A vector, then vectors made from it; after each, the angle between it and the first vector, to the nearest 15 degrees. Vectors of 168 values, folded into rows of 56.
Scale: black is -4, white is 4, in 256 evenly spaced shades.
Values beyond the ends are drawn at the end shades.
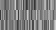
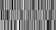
105 degrees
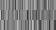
150 degrees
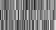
15 degrees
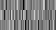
105 degrees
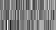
60 degrees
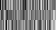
90 degrees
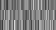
90 degrees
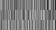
90 degrees
